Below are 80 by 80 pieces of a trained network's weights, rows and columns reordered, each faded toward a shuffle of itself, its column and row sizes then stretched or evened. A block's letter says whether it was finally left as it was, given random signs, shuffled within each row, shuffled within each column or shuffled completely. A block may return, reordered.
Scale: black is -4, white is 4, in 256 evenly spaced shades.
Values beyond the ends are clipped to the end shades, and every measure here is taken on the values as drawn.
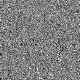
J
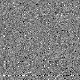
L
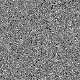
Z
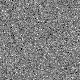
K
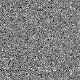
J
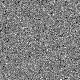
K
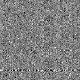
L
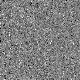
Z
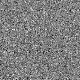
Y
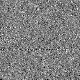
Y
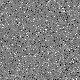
K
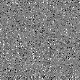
J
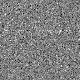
Y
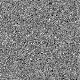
Y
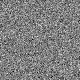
K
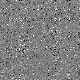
J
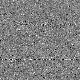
Y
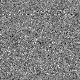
Y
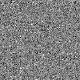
J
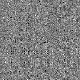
L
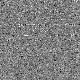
Y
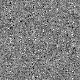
Z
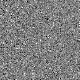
Z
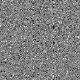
L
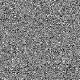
L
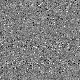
Y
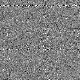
J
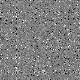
J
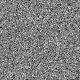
K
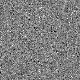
Z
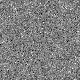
K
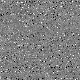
Y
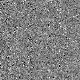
Z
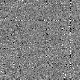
L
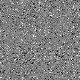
J
